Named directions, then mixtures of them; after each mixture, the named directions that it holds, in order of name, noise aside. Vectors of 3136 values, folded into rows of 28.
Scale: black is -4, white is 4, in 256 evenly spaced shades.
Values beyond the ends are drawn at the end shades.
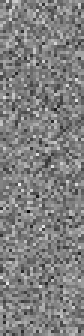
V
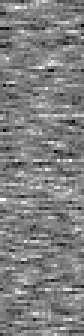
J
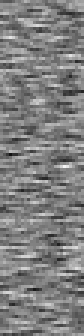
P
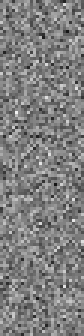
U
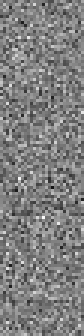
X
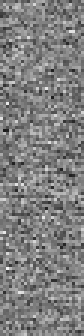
J, X.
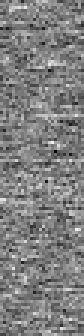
J, V, X.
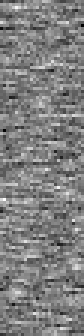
J, P, U.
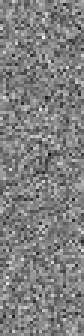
U, V.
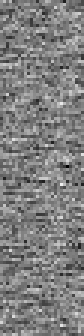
P, U, V.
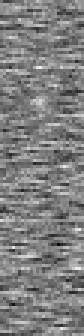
J, P.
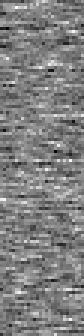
J.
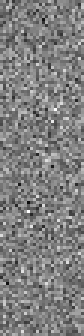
V.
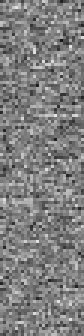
J, U, V.
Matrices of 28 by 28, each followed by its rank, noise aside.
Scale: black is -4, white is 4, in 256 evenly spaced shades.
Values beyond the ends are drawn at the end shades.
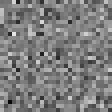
five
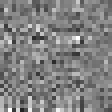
three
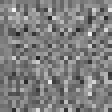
three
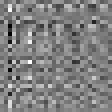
three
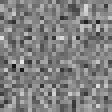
four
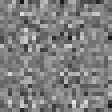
five
